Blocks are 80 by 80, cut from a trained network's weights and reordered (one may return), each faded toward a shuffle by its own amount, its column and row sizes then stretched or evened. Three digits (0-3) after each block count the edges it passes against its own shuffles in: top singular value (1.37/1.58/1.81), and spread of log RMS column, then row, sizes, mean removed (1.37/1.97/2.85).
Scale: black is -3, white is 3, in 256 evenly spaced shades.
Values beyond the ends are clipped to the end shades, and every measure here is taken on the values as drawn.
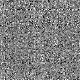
0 1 2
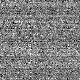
2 1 1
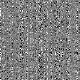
0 3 2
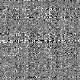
2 1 3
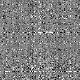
0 2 3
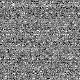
1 0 2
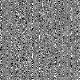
0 3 0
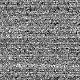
3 1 1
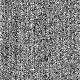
1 0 1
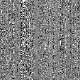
0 3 0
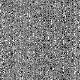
0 2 1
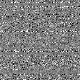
0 1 3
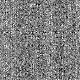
1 1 1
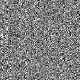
2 2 0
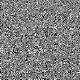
0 2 2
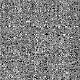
0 1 2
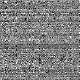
3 2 2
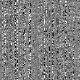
0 3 0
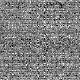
3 2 1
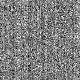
1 0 1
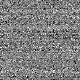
1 1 2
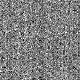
0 0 1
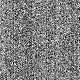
1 0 0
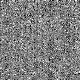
0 1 1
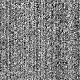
3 0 1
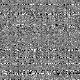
1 1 3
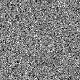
0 1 0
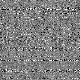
0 0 3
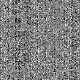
2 2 1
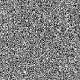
2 1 0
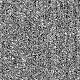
0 0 0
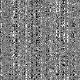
3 3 2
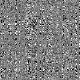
1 3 2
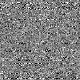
0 0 3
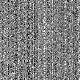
3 2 0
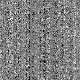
2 3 1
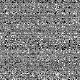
2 2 2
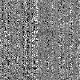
1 3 1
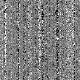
3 3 0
